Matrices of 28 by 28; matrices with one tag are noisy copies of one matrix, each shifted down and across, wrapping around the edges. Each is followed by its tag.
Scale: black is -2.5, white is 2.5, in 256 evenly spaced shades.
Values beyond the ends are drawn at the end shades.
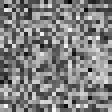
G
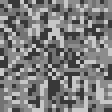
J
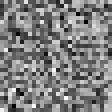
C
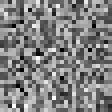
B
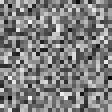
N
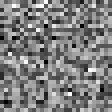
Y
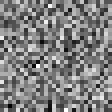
N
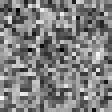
J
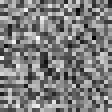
C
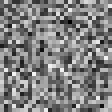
Y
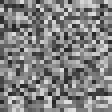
C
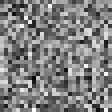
B
